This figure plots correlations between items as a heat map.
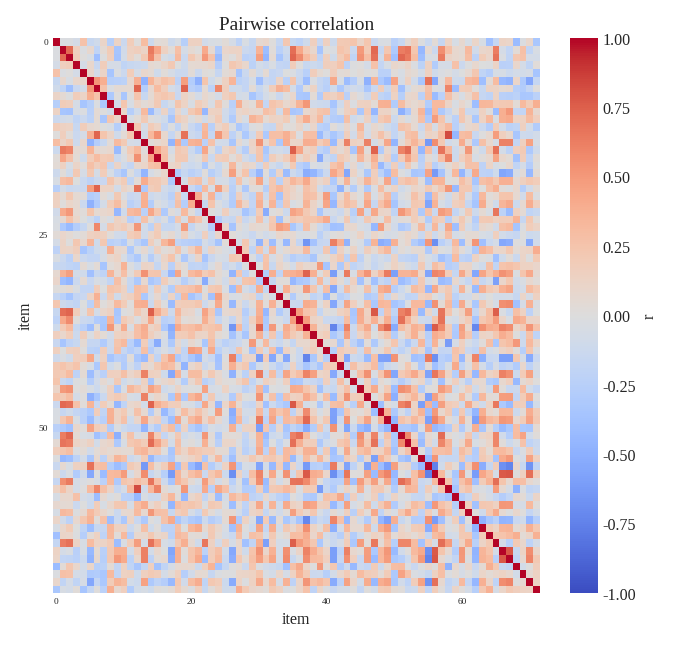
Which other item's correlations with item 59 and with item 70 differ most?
56
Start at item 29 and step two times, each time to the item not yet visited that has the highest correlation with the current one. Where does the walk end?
68
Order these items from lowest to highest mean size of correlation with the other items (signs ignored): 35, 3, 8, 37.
3, 8, 35, 37
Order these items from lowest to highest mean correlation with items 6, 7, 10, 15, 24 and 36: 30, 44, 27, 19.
44, 27, 30, 19
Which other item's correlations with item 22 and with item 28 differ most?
65
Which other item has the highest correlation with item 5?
55
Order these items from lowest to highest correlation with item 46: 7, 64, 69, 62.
62, 7, 64, 69
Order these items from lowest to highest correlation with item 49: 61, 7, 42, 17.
17, 7, 42, 61
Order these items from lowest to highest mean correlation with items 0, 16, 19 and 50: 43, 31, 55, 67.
43, 67, 31, 55
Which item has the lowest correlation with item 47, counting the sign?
54
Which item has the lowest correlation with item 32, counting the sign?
41
